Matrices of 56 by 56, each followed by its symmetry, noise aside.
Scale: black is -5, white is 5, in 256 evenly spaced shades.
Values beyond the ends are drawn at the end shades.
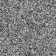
symmetric across the other diagonal.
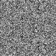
mirrored top to bottom.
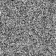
antisymmetric.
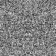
mirrored left to right.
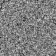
symmetric.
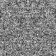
mirrored left to right.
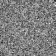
symmetric across the other diagonal.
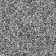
no symmetry.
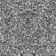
mirrored left to right.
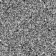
symmetric.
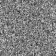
same after a half turn.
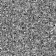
mirrored top to bottom.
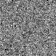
no symmetry.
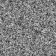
same after a half turn.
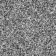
same after a half turn.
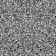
mirrored left to right.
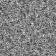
same after a half turn.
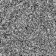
symmetric.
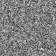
no symmetry.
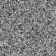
symmetric.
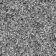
no symmetry.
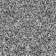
mirrored left to right.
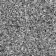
antisymmetric.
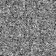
same after a half turn.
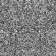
mirrored left to right.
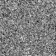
antisymmetric.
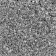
symmetric across the other diagonal.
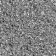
symmetric across the other diagonal.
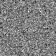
symmetric across the other diagonal.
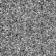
mirrored top to bottom.
